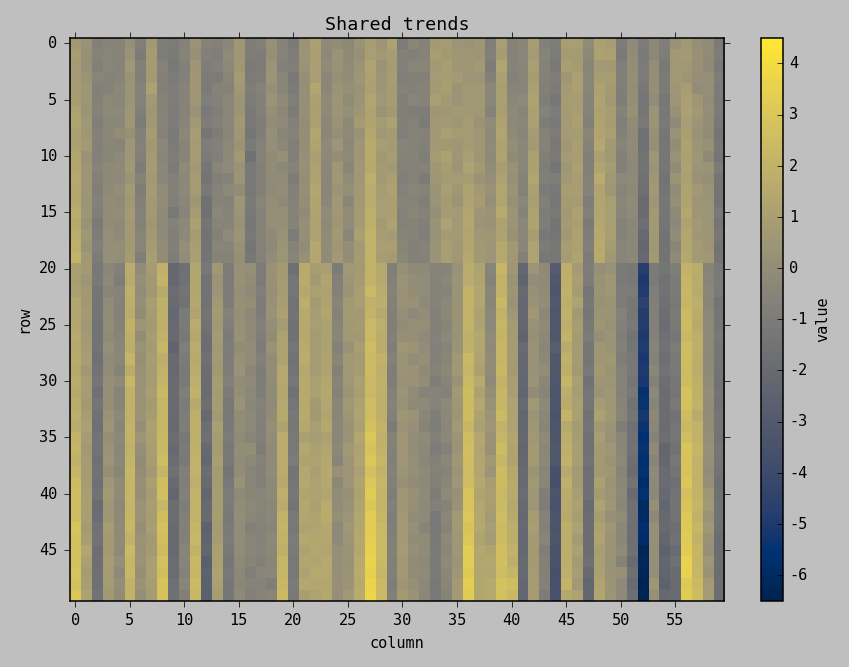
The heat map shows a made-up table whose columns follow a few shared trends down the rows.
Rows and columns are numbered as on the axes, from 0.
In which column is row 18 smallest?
52
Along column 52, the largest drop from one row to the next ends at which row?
20
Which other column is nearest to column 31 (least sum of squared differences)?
6
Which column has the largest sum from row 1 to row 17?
27
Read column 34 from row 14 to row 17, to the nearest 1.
1 1 1 1
